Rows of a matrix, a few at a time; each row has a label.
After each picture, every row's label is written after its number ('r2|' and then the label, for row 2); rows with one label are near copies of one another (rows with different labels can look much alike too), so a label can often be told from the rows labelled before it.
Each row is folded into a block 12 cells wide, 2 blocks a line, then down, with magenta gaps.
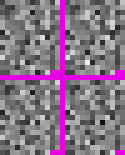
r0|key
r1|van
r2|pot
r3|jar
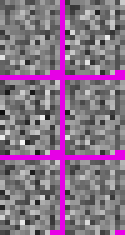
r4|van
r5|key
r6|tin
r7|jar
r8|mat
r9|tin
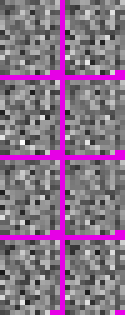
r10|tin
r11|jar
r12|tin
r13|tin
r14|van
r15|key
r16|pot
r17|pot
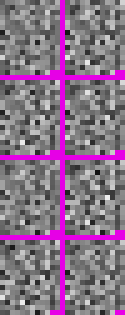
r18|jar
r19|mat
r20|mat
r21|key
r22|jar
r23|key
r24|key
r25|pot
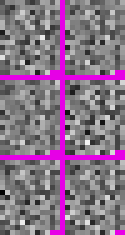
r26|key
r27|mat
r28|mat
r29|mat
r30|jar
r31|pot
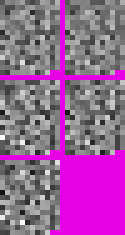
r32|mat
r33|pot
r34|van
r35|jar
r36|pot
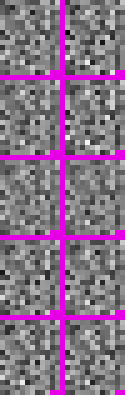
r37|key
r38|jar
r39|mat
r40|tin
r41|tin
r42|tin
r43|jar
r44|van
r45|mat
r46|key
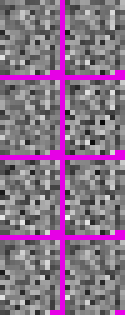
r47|van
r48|jar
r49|key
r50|jar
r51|pot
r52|tin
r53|van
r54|van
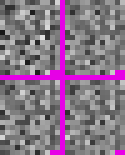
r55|key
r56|pot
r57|pot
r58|pot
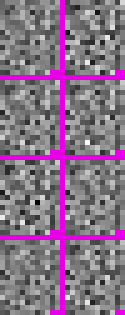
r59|mat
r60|key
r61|tin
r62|tin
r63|mat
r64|van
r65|jar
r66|mat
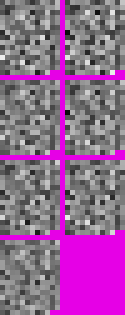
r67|tin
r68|pot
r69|van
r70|pot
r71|key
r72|jar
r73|jar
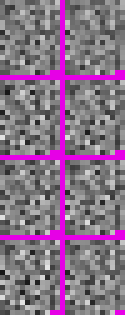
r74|mat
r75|van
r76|mat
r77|van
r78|pot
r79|van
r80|jar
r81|pot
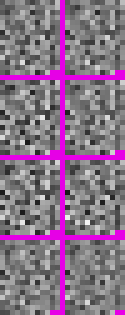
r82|tin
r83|key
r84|key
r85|key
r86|mat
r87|van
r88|jar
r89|pot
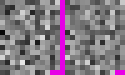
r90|mat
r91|jar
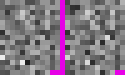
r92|van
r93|key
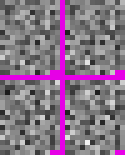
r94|van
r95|jar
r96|mat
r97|van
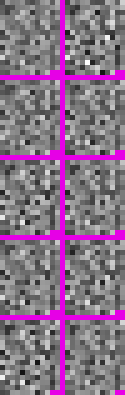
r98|pot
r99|tin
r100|key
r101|jar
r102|van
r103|mat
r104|jar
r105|mat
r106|van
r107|mat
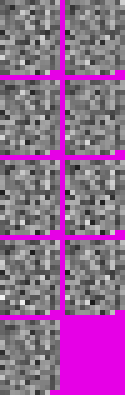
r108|key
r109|mat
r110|key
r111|tin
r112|jar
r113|jar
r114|tin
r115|key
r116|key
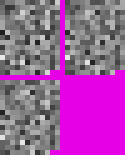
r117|jar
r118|van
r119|van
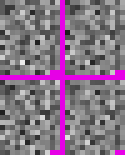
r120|mat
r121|pot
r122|key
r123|van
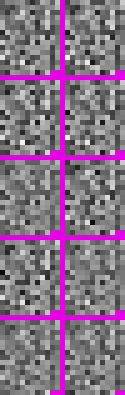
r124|tin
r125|tin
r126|mat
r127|jar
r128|jar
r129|key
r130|jar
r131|jar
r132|key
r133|tin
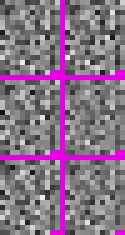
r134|tin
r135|tin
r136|mat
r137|tin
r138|key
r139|tin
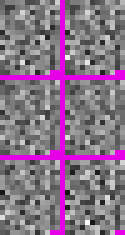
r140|van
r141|van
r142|key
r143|pot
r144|pot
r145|mat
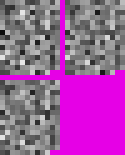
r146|van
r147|tin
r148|tin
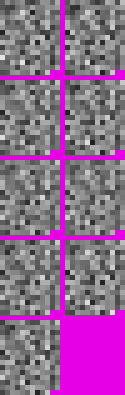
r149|van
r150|key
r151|pot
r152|jar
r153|key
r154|van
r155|pot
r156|jar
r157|key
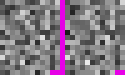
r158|key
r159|mat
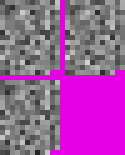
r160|key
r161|tin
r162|tin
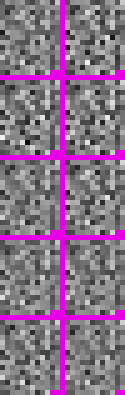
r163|mat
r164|mat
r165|key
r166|key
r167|mat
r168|key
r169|tin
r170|tin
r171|key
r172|mat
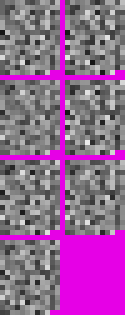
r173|jar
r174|pot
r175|pot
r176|mat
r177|pot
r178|tin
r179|jar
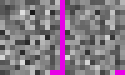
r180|van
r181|tin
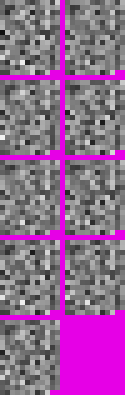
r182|mat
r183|jar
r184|van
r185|jar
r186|key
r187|key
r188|tin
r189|tin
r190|tin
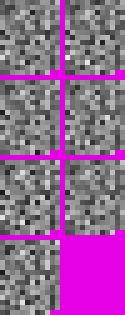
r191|key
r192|van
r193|jar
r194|mat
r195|van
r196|pot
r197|mat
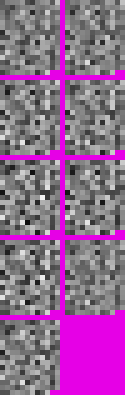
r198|pot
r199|mat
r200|mat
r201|jar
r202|key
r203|mat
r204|pot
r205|tin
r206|van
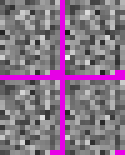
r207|key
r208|van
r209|key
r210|jar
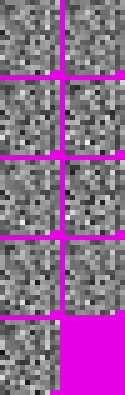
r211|jar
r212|van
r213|van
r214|key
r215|jar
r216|pot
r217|jar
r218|jar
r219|key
